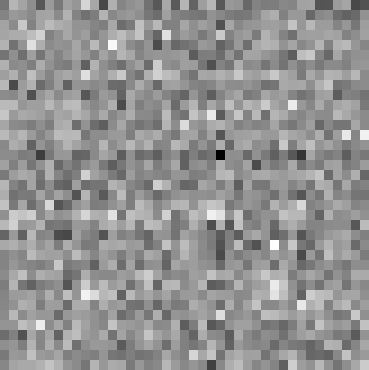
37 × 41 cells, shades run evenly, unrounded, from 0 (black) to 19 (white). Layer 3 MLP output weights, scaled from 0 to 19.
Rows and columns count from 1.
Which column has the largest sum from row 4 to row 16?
1
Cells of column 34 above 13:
4
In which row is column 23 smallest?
16
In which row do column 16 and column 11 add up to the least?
27
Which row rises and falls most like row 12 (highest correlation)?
36
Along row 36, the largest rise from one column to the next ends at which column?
22
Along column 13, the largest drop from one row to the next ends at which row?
6
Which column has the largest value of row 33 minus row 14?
5
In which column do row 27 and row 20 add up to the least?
34
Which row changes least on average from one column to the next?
2
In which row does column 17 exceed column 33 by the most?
28
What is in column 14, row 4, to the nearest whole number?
14
